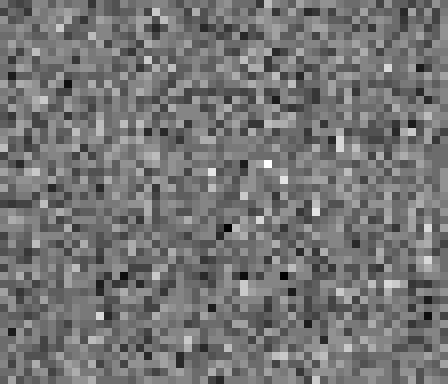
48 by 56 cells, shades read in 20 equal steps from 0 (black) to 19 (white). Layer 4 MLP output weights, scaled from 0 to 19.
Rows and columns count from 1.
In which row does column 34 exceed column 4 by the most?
21
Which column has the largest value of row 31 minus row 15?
5
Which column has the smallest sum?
39
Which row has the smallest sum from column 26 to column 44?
35
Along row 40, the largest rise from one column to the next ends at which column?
55
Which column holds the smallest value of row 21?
31
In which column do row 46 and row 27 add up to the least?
23
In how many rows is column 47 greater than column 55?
23
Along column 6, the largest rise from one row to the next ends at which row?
13
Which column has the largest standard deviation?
54
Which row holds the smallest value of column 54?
40
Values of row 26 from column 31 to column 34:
8 7 10 11
